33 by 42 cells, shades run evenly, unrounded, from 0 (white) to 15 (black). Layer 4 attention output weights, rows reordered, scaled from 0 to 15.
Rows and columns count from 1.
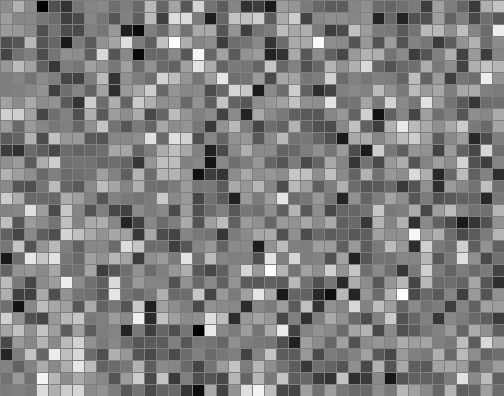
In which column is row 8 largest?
22
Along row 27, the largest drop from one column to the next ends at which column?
14
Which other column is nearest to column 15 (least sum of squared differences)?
16
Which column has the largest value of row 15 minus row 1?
17
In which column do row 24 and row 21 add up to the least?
36
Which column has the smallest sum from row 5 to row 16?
15
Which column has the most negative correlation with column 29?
30
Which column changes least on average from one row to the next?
8
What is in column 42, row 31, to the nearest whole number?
6
